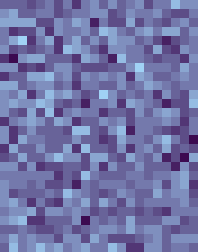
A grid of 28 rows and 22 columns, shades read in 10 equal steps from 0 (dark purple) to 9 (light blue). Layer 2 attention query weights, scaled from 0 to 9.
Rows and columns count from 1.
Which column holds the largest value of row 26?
15
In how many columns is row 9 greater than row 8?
11
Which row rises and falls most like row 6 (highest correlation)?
22
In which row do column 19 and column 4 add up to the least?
5
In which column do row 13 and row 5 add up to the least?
7
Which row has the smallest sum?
19
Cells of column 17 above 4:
17
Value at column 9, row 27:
6
